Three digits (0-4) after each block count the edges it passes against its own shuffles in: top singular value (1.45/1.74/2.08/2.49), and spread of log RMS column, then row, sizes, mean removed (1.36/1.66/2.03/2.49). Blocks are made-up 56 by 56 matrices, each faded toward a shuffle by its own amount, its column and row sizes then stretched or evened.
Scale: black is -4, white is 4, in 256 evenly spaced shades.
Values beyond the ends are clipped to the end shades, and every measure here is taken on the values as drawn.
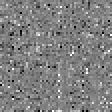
1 2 3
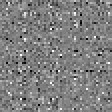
2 3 3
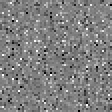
0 2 1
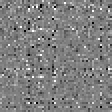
1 3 4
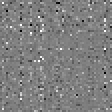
1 3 2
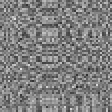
4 0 2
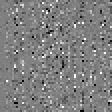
0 4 0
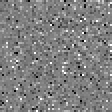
0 1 0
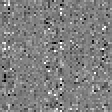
0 3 1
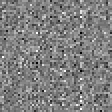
2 2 1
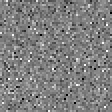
0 0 0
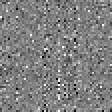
2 3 0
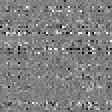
2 2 4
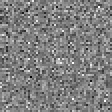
2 1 0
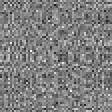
3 0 0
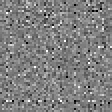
2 3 1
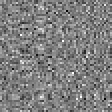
3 1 0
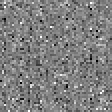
1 3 1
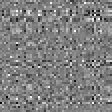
4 2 4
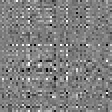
4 4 4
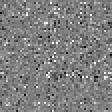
0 2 2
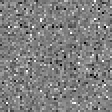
0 1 1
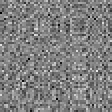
3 0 0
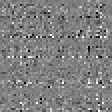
2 3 4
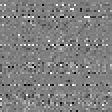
3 1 4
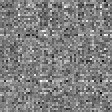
3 1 3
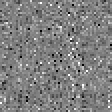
1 3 0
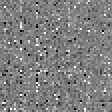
1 3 1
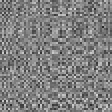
4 1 4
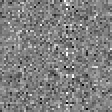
1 2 0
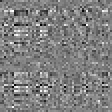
4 3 4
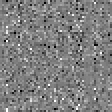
0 3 1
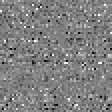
1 0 3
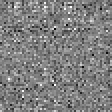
1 1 1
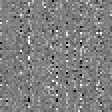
0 4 0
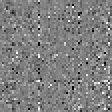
2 3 1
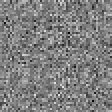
2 3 0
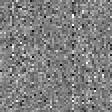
2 3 0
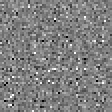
1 2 2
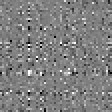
3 4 3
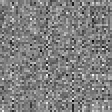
3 4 0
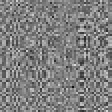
4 4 0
